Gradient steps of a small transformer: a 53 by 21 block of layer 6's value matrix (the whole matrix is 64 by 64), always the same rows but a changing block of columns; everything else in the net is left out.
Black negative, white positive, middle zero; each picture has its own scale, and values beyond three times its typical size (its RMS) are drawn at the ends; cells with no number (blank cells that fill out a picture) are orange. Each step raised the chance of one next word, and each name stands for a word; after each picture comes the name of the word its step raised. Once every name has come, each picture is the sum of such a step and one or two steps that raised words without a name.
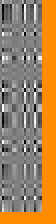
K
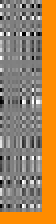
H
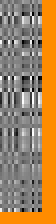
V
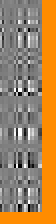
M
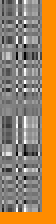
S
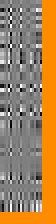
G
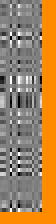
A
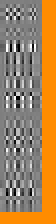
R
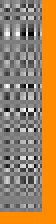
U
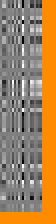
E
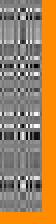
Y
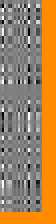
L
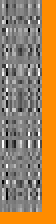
E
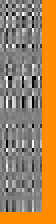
R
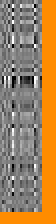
L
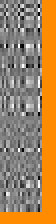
R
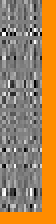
K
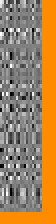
U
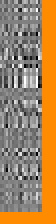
K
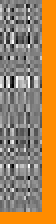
K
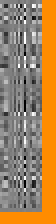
H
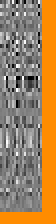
V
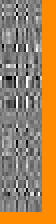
R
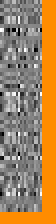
U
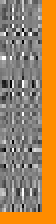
K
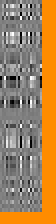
H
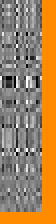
K
